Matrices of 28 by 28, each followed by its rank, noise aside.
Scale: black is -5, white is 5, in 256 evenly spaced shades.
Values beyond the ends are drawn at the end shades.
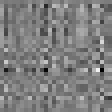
three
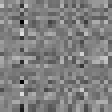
three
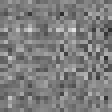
three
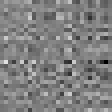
three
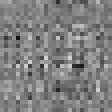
three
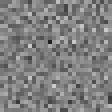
eight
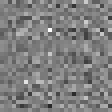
four
